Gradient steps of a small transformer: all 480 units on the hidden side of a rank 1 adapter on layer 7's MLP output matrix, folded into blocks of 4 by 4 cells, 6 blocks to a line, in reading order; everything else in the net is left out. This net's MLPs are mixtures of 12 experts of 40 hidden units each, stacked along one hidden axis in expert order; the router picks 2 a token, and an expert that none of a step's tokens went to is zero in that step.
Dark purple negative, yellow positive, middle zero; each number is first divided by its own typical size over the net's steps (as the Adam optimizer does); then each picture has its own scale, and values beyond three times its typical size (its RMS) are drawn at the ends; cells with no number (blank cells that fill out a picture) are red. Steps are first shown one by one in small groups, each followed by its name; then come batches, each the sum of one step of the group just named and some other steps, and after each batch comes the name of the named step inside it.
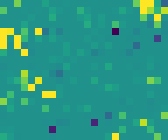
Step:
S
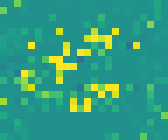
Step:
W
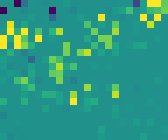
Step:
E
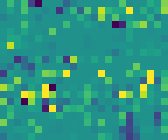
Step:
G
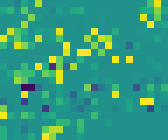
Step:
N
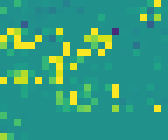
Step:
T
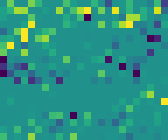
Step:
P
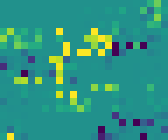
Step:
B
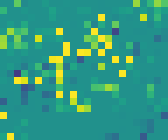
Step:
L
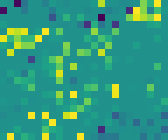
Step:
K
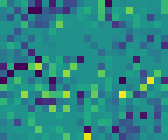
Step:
G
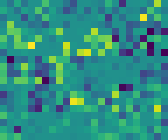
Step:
T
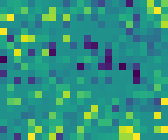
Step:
P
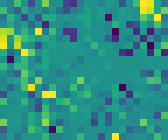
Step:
S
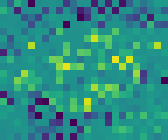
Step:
W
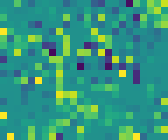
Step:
L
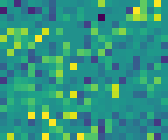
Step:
K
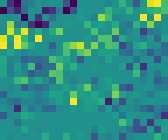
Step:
E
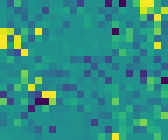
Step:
S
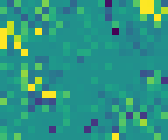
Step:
S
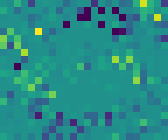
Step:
S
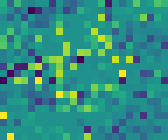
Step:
L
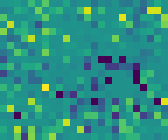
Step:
P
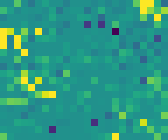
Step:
S
